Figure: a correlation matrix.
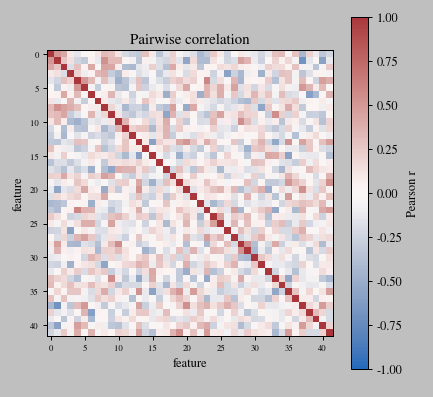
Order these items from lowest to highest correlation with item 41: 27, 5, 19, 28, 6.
28, 5, 27, 6, 19
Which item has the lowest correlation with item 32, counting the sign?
20
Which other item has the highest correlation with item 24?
25
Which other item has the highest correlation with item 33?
9
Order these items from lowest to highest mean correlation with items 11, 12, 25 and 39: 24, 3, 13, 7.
7, 3, 13, 24
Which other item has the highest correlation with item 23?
4
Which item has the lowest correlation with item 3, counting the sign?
26
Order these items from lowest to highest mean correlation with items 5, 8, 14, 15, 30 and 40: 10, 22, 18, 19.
10, 19, 22, 18
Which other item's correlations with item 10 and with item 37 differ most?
1
